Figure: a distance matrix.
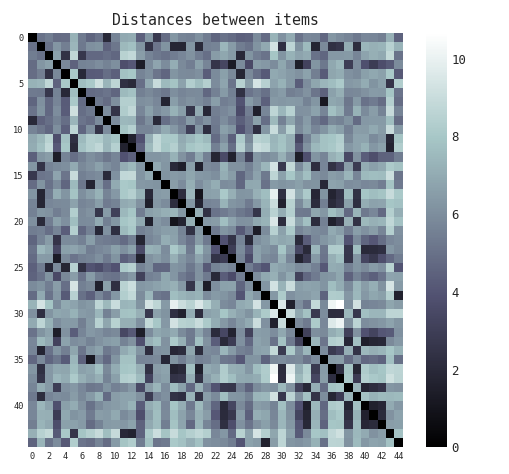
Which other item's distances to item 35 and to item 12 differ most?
7
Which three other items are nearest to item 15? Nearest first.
9, 0, 25
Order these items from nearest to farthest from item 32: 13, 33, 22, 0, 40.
13, 22, 33, 40, 0
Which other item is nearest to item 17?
20
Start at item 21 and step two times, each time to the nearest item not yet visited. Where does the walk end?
8
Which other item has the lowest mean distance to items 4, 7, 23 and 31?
35
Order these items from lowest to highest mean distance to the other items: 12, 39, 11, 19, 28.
39, 19, 28, 11, 12
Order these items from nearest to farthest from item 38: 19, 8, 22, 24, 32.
24, 32, 22, 19, 8
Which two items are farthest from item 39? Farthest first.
29, 31
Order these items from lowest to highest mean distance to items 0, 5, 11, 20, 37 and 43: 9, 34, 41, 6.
34, 9, 41, 6
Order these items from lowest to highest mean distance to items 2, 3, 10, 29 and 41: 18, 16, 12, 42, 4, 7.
42, 4, 7, 16, 18, 12
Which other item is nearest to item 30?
18
